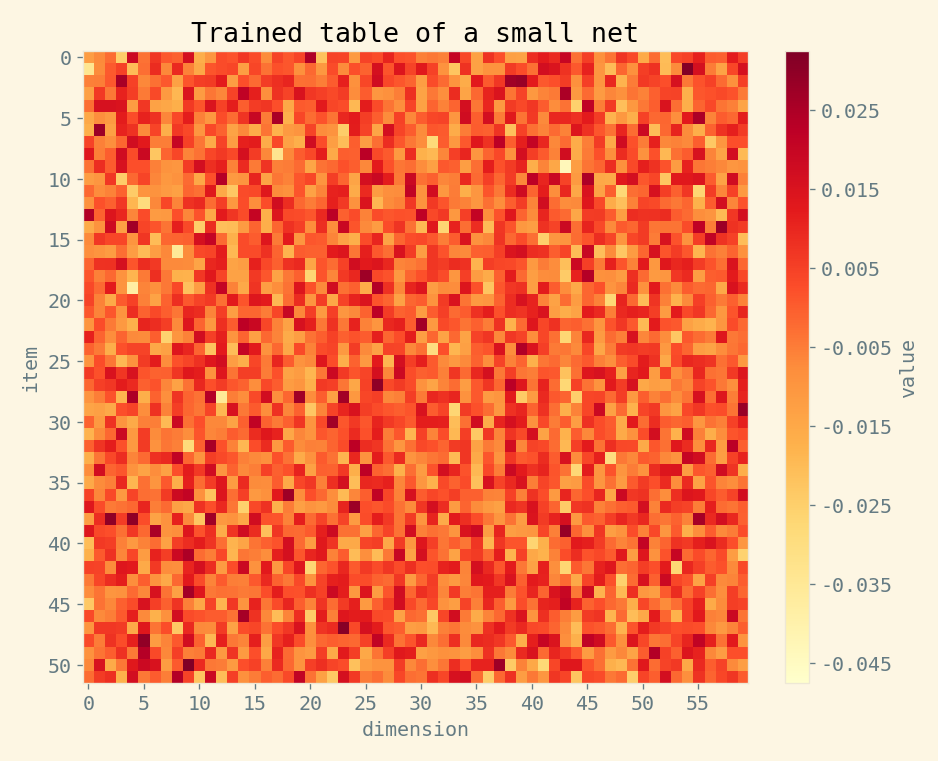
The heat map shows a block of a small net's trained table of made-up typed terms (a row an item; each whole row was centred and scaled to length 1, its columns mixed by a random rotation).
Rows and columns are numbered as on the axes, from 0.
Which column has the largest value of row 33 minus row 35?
8
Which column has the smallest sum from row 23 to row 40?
20
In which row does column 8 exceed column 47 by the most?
33
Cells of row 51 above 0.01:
8
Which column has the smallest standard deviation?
7
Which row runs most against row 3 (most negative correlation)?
37
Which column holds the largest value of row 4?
45
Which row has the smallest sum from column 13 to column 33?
6
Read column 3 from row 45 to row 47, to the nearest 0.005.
0 0 0.005
